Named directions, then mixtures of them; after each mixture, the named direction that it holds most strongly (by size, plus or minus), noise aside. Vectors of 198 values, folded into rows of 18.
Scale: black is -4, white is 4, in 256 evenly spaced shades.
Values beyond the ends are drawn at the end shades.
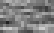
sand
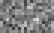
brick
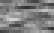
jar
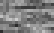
jar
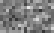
brick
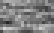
sand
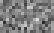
brick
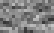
sand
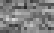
jar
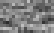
sand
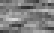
jar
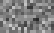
brick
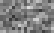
brick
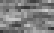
jar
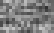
sand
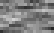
jar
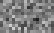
brick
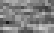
sand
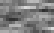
jar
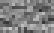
sand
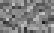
brick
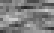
jar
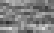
sand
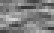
jar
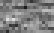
jar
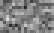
brick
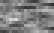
jar
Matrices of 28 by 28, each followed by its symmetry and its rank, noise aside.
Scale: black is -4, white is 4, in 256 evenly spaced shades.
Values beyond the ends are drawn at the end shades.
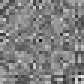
symmetric, rank four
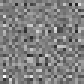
antisymmetric, rank four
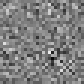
symmetric, rank five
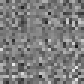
no symmetry, rank five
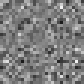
symmetric, rank four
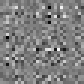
no symmetry, rank three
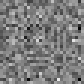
symmetric, rank four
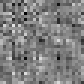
no symmetry, rank three
